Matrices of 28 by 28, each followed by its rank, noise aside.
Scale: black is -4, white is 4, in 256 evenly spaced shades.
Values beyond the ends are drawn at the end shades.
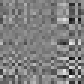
two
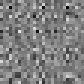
three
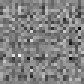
four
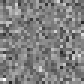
six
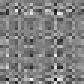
two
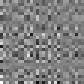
two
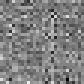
five
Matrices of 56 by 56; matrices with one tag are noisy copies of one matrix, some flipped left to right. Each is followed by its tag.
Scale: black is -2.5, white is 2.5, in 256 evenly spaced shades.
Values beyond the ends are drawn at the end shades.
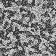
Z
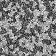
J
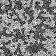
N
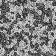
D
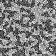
Z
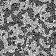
D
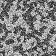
J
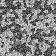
N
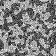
D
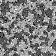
D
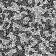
Z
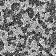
D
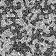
N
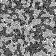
N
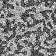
Z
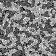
Z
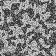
D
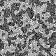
D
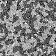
J
